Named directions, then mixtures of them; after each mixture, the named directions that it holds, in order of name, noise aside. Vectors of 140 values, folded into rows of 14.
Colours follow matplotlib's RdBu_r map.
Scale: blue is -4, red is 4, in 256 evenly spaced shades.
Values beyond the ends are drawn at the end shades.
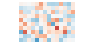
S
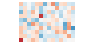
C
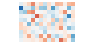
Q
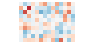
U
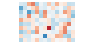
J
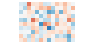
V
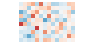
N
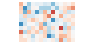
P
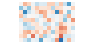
J, U.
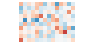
C, S.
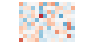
C.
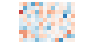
J, N, U.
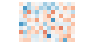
P.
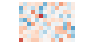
C, Q.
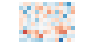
S, U.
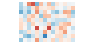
J, N.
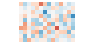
C, S, U.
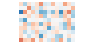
C, U, V.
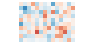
J, P, S.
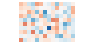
C, J, S.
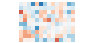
N, U.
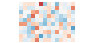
C, N.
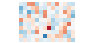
J.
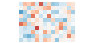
N.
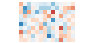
P.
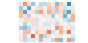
U.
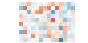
P, U.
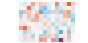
Q, U.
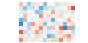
C, P.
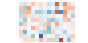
P, U, V.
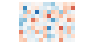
P, V.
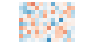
J, P, S.
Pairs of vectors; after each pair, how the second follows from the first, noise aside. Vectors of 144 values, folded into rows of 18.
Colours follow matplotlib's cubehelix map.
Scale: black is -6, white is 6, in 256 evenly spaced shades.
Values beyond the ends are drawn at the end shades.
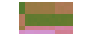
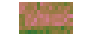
negated, shrunk.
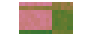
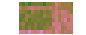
negated, shrunk.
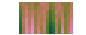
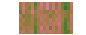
wrapped around, shrunk.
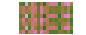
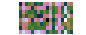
reversed, scaled up.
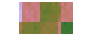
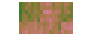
negated, shrunk.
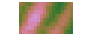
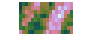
reversed, scaled up.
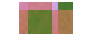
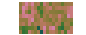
wrapped around, negated, partly zeroed.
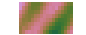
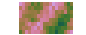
copied.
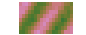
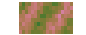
reversed, negated, shrunk.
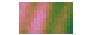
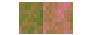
wrapped around, shrunk.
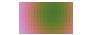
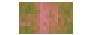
wrapped around, shrunk.
